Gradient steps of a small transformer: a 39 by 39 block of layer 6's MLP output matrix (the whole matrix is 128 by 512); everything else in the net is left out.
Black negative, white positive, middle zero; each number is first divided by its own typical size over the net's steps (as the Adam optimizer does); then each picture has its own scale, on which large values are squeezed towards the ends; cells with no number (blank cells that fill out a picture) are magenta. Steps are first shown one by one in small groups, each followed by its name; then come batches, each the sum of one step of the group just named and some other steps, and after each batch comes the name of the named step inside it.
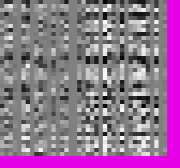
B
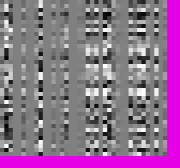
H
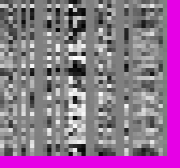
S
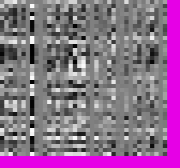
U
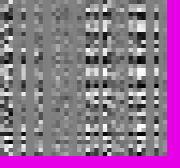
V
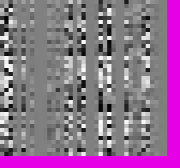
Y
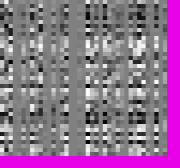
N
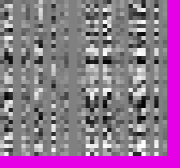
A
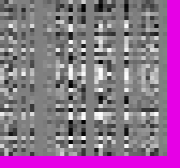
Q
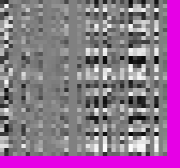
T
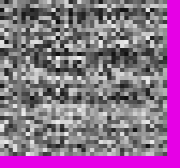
S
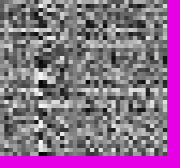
H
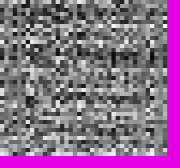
U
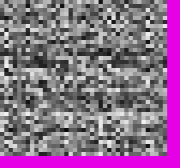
Y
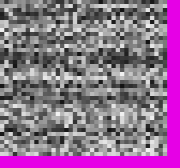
A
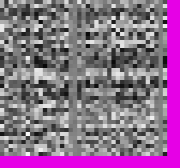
V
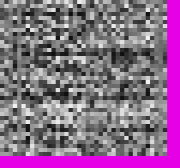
S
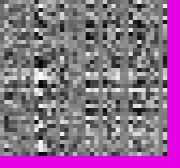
H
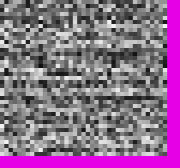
B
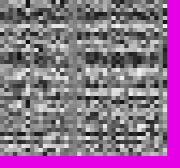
V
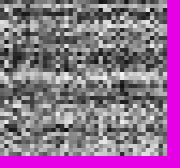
B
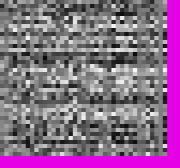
Q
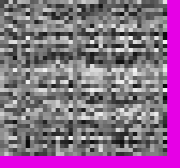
Q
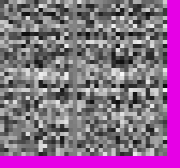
H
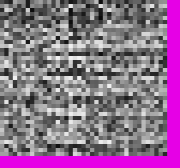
S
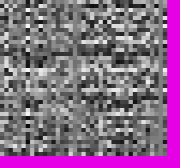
Y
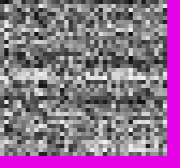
T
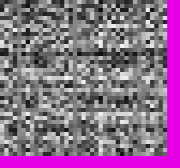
Q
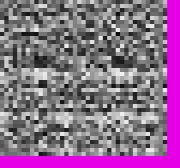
Y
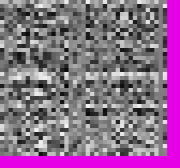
N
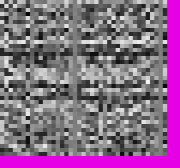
Y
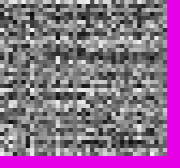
N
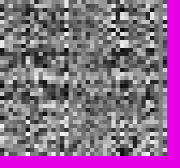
A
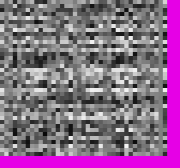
Q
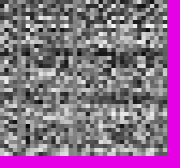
N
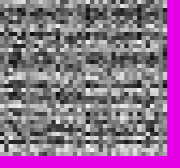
N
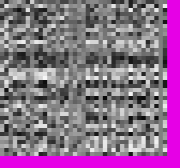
T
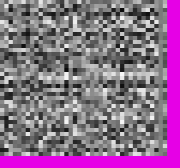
H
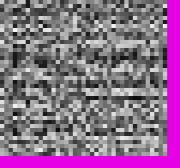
B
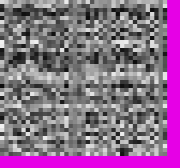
N
